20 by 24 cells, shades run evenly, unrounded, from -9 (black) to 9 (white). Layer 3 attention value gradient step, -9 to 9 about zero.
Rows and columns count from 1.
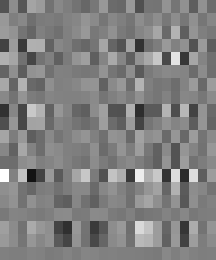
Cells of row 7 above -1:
17
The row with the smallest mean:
9
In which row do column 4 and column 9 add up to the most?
18
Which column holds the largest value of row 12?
3
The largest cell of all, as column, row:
1, 14
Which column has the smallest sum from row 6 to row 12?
20
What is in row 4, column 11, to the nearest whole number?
-1
